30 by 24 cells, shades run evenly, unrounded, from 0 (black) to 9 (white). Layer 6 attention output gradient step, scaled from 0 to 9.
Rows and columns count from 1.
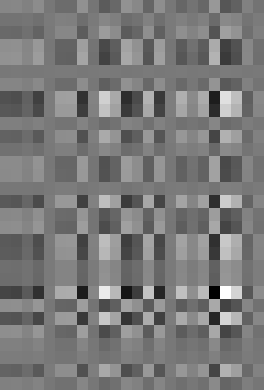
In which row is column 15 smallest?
23
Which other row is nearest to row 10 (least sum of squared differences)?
27
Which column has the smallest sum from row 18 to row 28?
20
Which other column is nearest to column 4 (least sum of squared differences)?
15
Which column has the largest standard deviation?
21
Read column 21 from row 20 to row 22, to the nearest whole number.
7 5 5
